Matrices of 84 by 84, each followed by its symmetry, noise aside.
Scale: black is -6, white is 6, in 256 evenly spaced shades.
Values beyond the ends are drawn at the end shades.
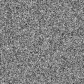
no symmetry.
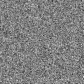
antisymmetric.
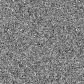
no symmetry.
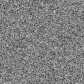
same after a half turn.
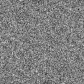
same after a half turn.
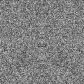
mirrored left to right.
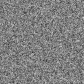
antisymmetric.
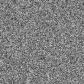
no symmetry.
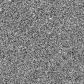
symmetric.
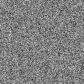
no symmetry.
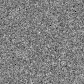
symmetric.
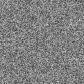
mirrored top to bottom.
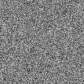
antisymmetric.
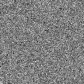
no symmetry.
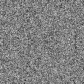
mirrored top to bottom.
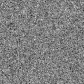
antisymmetric.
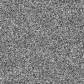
same after a half turn.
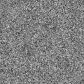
symmetric.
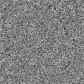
symmetric.
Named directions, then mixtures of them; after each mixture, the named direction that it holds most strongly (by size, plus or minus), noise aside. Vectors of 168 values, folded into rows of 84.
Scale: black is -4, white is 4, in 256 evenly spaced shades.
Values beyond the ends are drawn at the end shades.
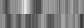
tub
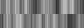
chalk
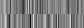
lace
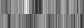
tub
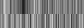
lace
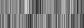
lace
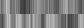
tub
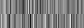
lace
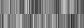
chalk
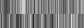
lace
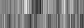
tub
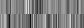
lace
